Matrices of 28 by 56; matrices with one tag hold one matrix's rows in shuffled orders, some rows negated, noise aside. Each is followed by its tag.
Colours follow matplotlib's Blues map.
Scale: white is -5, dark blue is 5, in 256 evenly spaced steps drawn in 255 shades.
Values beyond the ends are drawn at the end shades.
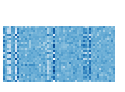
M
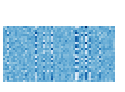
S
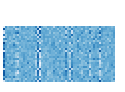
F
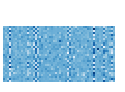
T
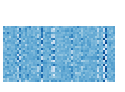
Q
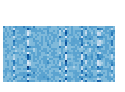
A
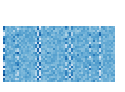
F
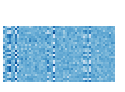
M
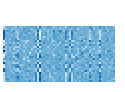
F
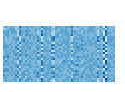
Q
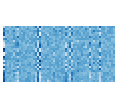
F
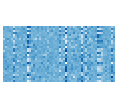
A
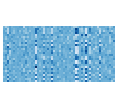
S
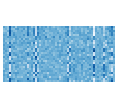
T
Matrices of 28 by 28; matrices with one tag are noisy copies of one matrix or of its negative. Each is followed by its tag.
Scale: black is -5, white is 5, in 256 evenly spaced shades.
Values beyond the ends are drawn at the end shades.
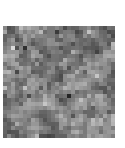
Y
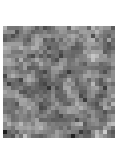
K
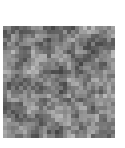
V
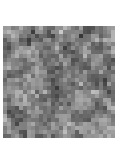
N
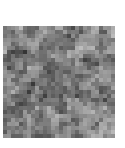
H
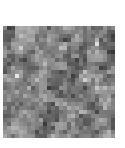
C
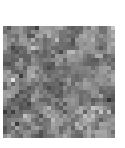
H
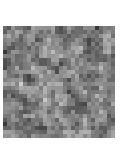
K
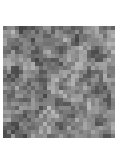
C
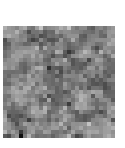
N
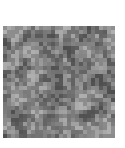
N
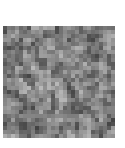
K
